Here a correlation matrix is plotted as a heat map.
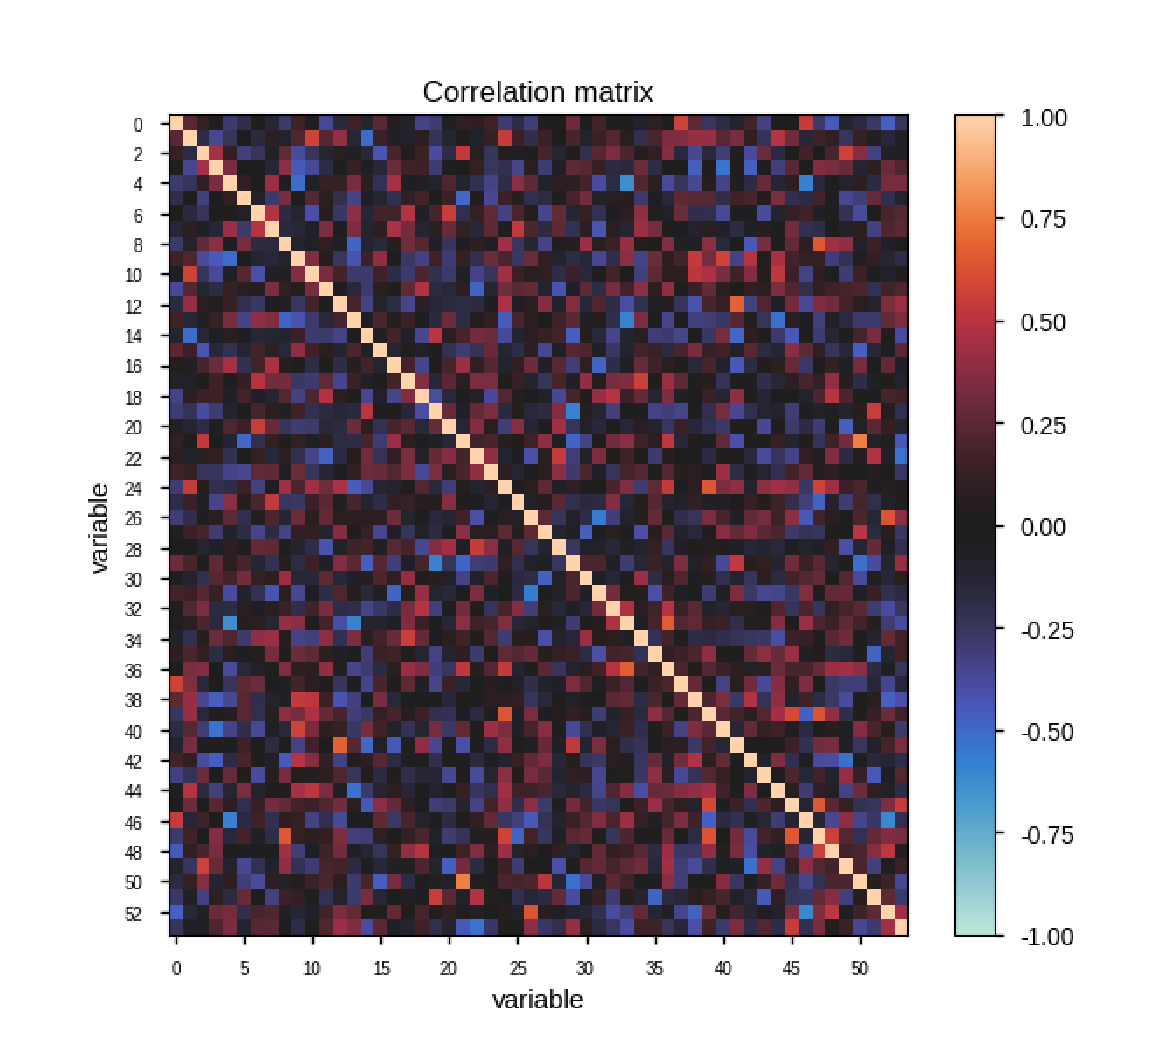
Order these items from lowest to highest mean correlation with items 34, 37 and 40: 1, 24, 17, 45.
24, 45, 1, 17
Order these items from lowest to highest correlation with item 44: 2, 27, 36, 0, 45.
2, 0, 45, 27, 36
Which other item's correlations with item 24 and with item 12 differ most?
33
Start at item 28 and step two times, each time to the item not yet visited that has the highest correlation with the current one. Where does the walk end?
51
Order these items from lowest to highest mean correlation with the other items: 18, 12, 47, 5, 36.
5, 12, 18, 47, 36
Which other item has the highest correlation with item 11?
18
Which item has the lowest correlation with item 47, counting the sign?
25
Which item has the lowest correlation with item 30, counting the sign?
27
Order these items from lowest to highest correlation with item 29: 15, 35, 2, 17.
17, 2, 35, 15
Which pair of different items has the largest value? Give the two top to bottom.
21, 50
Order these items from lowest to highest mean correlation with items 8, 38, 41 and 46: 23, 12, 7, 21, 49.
7, 21, 12, 23, 49
